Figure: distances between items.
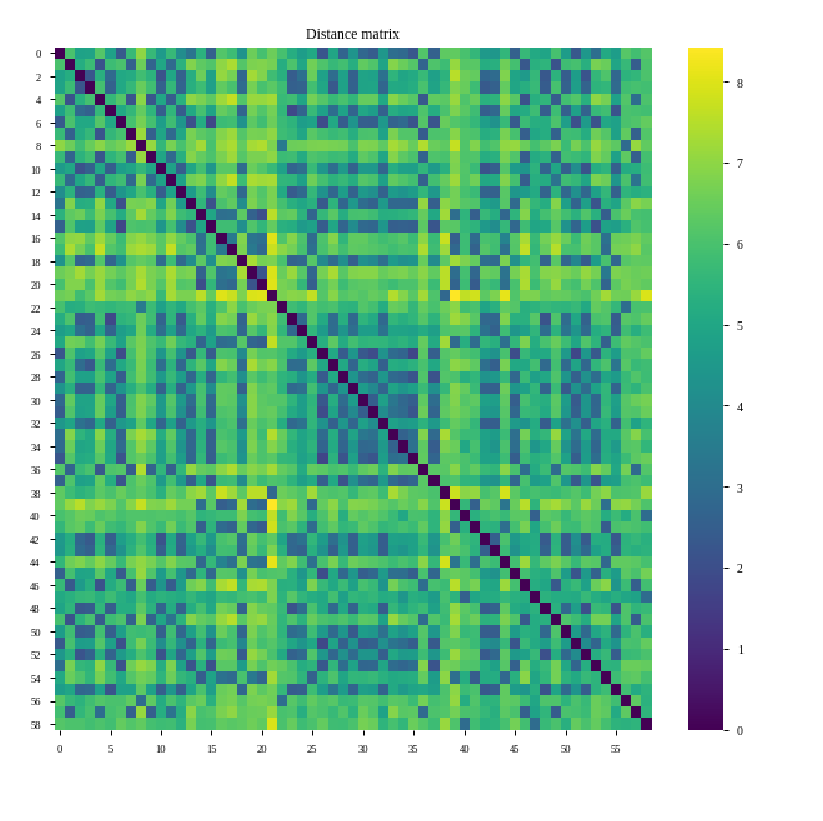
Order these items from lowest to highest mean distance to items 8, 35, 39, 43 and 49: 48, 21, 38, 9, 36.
48, 9, 36, 38, 21
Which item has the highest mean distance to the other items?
21
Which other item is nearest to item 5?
23
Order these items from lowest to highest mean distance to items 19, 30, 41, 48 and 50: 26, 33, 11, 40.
26, 33, 40, 11
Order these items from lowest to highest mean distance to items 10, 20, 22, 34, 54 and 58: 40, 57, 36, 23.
40, 23, 57, 36
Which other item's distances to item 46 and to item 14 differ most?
20
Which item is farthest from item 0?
8
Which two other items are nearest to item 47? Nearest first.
40, 58
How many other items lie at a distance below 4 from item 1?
8
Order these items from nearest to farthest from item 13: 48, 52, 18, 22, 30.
30, 18, 52, 48, 22
